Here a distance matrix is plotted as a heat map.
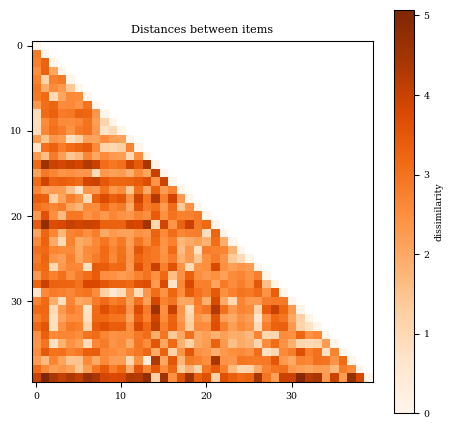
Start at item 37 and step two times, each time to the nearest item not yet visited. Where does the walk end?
11
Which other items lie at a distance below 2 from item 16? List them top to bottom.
27, 28, 34, 36
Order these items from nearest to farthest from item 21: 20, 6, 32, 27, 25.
27, 25, 20, 32, 6
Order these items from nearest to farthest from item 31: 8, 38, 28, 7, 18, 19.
18, 38, 19, 7, 8, 28
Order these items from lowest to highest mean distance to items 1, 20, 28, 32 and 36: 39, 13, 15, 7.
13, 15, 7, 39
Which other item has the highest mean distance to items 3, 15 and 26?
39
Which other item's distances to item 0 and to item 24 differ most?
12
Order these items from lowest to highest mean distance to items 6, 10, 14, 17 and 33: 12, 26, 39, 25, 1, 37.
26, 25, 37, 12, 1, 39
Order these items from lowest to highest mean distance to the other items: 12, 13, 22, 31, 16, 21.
22, 13, 31, 12, 16, 21
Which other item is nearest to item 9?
29
